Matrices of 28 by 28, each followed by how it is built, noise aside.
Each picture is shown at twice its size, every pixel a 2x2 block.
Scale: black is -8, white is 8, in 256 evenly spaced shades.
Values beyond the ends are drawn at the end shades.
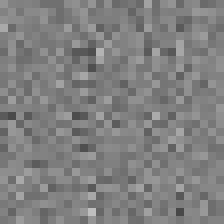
low rank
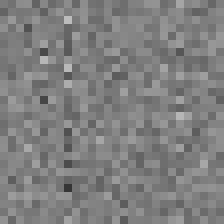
uneven columns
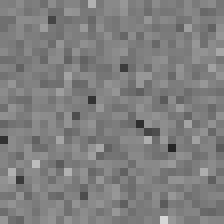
sparse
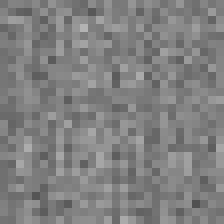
blocks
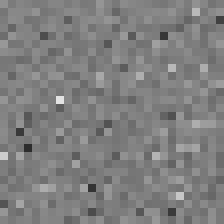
sparse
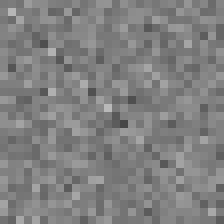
diagonal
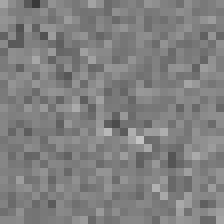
banded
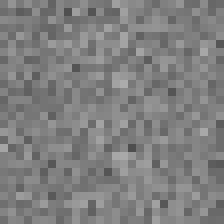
repeating rows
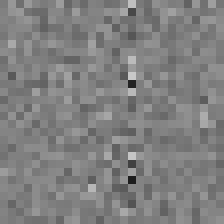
uneven columns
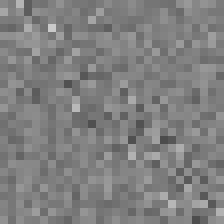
banded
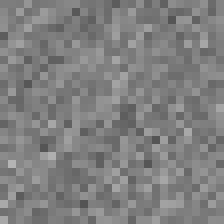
Hankel
